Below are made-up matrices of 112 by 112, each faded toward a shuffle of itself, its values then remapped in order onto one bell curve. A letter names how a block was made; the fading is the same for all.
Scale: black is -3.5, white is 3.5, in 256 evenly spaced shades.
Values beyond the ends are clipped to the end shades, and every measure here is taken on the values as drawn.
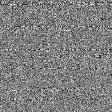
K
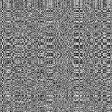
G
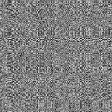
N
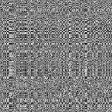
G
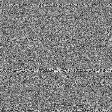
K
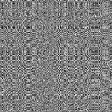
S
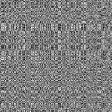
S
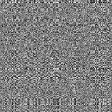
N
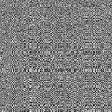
S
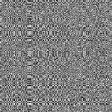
G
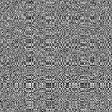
G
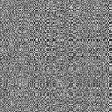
S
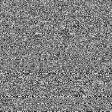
K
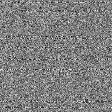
K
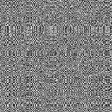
S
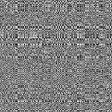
G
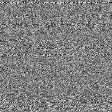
K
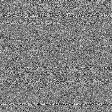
K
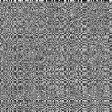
G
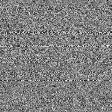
K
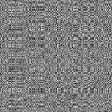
S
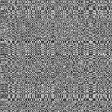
G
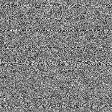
K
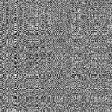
N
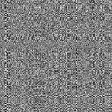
N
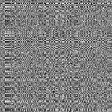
G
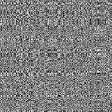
N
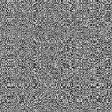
N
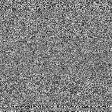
K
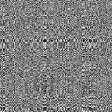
N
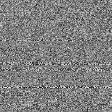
K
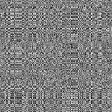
G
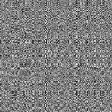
N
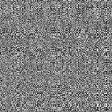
N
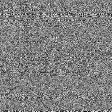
K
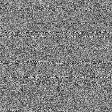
K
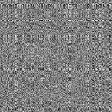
N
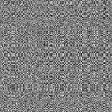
S
